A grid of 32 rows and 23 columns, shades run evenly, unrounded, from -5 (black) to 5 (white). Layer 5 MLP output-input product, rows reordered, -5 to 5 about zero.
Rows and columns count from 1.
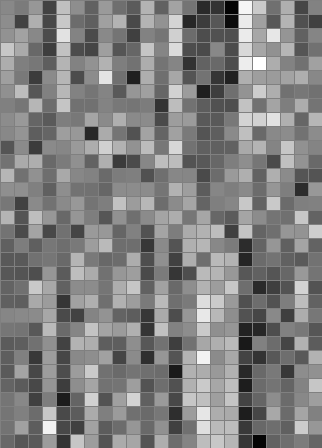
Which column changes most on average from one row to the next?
19
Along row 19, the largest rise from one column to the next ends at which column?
14
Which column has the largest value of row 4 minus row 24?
18
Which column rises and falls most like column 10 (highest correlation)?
17
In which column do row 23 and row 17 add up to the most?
15
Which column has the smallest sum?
3
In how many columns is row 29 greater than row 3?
11
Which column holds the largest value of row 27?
7
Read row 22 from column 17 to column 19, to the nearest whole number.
1 -2 -1
